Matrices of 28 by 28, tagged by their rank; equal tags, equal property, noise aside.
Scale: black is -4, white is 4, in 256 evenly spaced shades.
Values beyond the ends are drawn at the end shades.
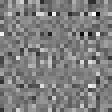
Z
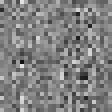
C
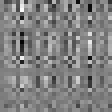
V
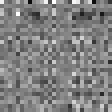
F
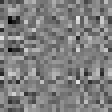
F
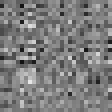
C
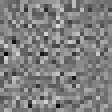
C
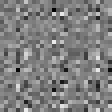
F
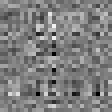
F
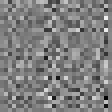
F
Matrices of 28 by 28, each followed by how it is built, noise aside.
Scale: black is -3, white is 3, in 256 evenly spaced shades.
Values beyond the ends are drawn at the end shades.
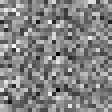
repeating rows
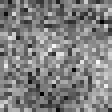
smooth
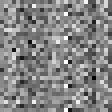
repeating rows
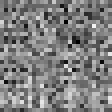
blocks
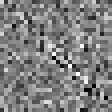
banded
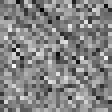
Toeplitz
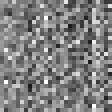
repeating rows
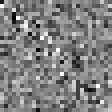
banded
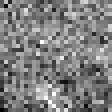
smooth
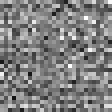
blocks
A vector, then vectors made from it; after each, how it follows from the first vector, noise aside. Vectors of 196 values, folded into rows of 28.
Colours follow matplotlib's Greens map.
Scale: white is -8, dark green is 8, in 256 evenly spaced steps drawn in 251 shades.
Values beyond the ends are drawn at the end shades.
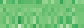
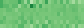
wrapped around, negated, partly zeroed.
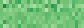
wrapped around, negated.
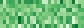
scaled up.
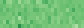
negated, partly zeroed.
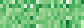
wrapped around, scaled up.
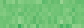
negated, shrunk.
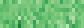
sign-scrambled.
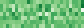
wrapped around, scaled up.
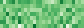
scaled up.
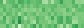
copied.
